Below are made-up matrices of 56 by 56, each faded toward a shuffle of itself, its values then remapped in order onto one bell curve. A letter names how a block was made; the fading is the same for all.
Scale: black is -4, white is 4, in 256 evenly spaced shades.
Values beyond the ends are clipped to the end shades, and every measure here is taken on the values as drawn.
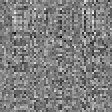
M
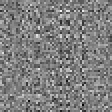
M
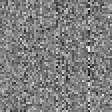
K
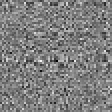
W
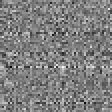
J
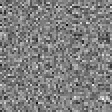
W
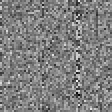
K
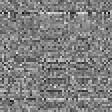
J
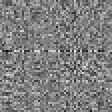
J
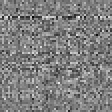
J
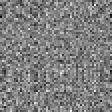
W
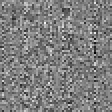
K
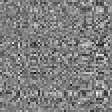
J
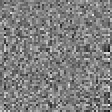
M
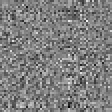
W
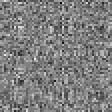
W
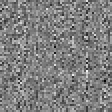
K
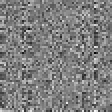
M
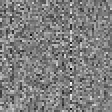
K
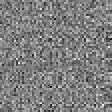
W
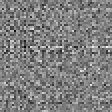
J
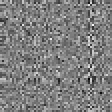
M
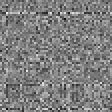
J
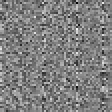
M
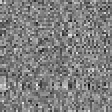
W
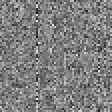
K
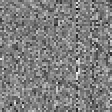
K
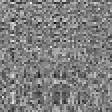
M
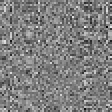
W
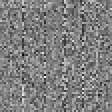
K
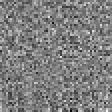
W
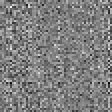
M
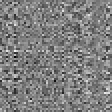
M
